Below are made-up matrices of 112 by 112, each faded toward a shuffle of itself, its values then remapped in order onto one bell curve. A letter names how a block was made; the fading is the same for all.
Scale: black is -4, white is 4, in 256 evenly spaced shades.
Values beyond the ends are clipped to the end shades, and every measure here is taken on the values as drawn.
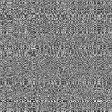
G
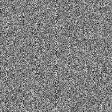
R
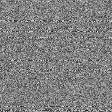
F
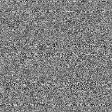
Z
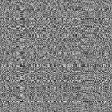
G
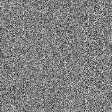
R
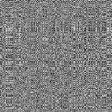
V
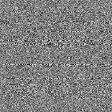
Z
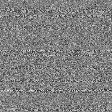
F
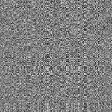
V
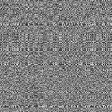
G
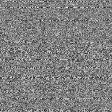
F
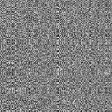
V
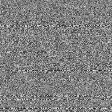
F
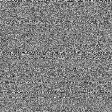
F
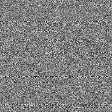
Z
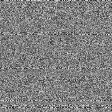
F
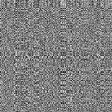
V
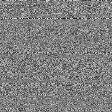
F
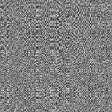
V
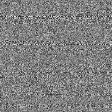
Z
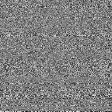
Z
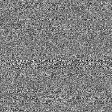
Z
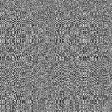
V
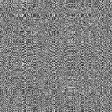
V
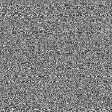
F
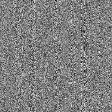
R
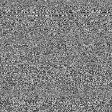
F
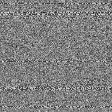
F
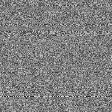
F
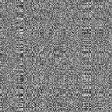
V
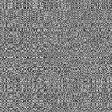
G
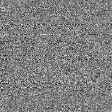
Z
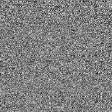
Z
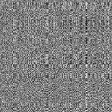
V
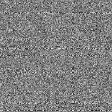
Z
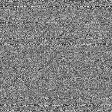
F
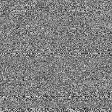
Z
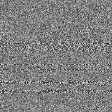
Z
